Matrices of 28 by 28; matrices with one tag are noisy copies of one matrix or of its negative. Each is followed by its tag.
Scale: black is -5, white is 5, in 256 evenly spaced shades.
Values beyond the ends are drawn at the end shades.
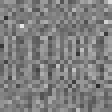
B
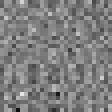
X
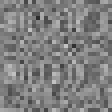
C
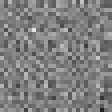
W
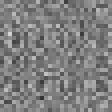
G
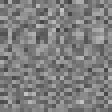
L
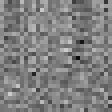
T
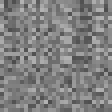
T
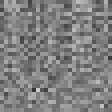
T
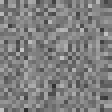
W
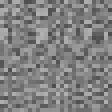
L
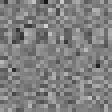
L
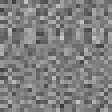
L
